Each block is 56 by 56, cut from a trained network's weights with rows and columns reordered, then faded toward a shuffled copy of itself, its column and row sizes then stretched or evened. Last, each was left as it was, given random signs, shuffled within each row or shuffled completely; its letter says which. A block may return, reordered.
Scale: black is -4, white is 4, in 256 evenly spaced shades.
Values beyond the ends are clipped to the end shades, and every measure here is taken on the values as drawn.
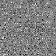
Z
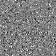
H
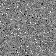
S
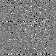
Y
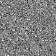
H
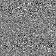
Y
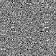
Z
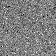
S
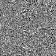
Y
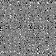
Z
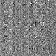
Z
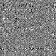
Z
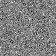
S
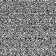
H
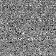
H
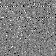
H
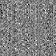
Z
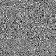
Z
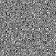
Z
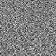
Z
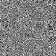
Z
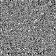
Y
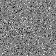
H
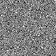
H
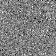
H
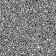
S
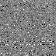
Z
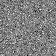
S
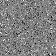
S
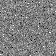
S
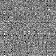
Z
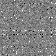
Y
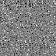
Z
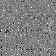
Y
